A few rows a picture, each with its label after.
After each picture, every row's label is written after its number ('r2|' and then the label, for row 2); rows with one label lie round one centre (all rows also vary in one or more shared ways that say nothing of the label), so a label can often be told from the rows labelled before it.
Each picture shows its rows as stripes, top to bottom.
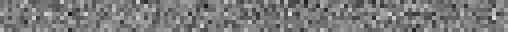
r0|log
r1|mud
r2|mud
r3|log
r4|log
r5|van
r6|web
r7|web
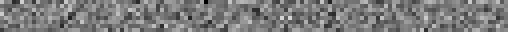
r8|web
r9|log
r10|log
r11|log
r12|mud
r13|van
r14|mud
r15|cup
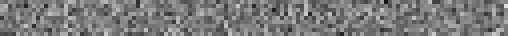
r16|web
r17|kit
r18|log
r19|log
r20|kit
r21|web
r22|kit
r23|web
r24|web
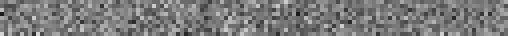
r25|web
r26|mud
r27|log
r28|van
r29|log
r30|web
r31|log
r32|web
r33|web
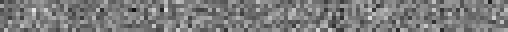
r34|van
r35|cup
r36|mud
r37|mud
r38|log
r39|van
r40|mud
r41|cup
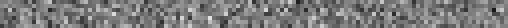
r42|van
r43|log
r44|cup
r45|mud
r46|kit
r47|cup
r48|cup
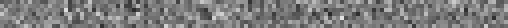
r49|kit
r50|kit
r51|kit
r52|log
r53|log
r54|log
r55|van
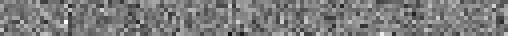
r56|van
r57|web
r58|web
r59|web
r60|van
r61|kit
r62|log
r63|mud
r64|mud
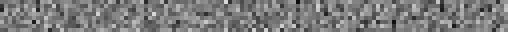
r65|kit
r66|kit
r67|kit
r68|mud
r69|log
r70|cup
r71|mud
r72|cup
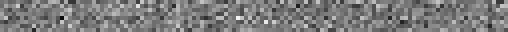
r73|van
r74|log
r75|log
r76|log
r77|kit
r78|web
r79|web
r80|van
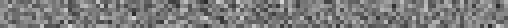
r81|mud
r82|kit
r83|mud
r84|log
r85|cup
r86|cup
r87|web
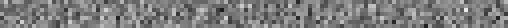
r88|kit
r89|van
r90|van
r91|mud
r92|kit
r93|mud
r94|web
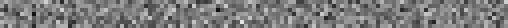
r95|web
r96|log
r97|web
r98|cup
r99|van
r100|cup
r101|kit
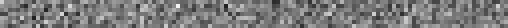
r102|log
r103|web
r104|kit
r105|mud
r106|cup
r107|log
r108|van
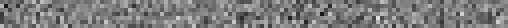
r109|mud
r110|web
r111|van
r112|kit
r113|log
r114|mud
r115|web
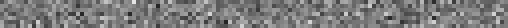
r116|cup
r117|log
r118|log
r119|kit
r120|web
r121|web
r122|cup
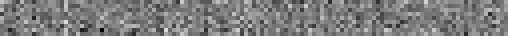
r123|kit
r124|log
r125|web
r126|van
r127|cup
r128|log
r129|cup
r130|mud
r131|kit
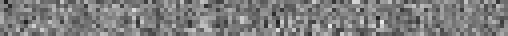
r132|van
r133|mud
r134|log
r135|log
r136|cup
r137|web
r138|mud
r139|cup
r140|cup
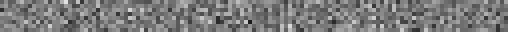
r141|cup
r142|log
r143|van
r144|web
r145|mud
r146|log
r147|mud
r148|van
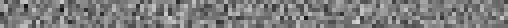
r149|mud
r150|mud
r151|mud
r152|van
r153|mud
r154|van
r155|log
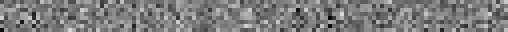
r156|kit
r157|log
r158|van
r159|cup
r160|van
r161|log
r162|van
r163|kit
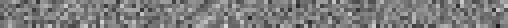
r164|web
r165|kit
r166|cup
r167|kit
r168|kit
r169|cup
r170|van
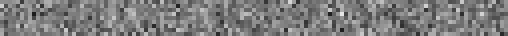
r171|log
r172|mud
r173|cup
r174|van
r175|cup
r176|mud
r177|log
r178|log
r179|web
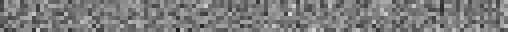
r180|cup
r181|kit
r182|mud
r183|mud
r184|kit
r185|van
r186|kit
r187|van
